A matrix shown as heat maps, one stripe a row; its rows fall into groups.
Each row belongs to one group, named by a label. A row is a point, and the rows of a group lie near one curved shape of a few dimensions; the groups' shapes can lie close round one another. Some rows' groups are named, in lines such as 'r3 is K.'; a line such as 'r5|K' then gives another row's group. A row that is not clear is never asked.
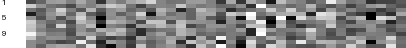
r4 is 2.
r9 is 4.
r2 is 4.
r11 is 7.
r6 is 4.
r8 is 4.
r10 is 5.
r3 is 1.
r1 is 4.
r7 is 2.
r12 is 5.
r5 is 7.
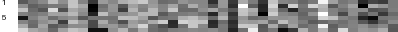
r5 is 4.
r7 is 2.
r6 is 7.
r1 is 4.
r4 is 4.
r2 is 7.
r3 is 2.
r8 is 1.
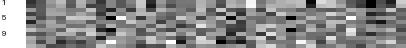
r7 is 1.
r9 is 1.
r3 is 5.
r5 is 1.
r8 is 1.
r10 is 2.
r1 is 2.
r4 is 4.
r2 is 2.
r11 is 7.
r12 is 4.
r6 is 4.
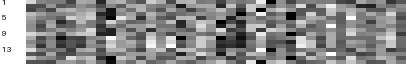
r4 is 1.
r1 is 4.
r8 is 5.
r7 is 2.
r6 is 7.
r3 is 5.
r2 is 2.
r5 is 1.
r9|1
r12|7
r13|4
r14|2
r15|1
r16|5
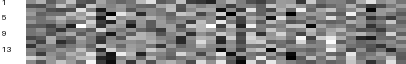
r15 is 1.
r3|7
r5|4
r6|5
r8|4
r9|5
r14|1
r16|5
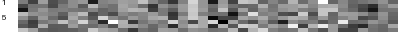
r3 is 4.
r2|4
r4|1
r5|7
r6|1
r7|2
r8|4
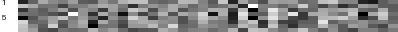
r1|4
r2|4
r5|5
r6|2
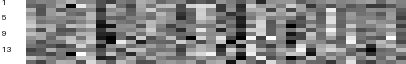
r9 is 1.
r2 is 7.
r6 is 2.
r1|5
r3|2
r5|1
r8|2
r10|5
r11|1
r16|1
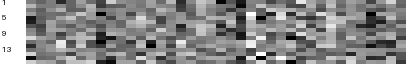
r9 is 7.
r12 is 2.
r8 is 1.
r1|7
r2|1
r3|1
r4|7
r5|5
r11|2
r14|4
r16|1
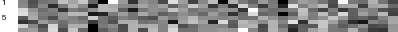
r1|1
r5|4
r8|2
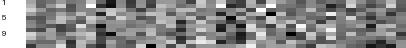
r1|5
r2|5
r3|4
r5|1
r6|1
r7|7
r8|2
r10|1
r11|7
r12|2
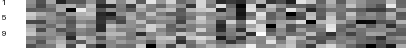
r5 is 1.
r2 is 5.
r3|7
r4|1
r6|2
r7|4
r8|2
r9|4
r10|7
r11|1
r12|2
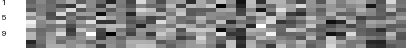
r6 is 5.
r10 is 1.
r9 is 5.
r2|7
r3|5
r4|2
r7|4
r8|7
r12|4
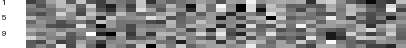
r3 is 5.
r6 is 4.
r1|2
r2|5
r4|1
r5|4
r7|7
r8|5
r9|5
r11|2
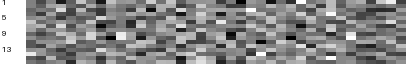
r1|7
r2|1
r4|2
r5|4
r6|5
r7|2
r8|1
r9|1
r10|1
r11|5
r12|2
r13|4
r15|2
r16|7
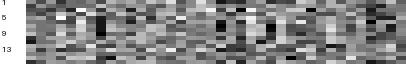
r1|7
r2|4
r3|7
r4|1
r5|2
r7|4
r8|4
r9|2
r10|4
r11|5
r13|7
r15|1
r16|4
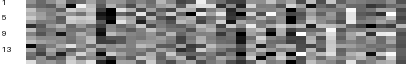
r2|7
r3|1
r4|5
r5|1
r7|2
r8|2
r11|1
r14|7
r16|1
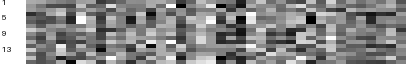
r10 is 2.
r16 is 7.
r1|1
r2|7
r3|5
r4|2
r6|7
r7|1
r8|1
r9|7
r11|7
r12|2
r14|1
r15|7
